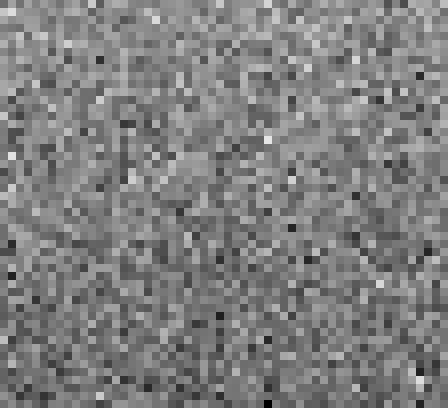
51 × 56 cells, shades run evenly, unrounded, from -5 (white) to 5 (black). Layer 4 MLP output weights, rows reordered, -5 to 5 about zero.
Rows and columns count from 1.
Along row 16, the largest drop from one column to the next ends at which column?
20
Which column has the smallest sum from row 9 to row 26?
23
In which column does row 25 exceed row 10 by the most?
45
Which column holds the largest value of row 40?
28
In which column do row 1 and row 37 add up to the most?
13
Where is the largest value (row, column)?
51, 34
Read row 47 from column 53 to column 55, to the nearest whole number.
4 1 2
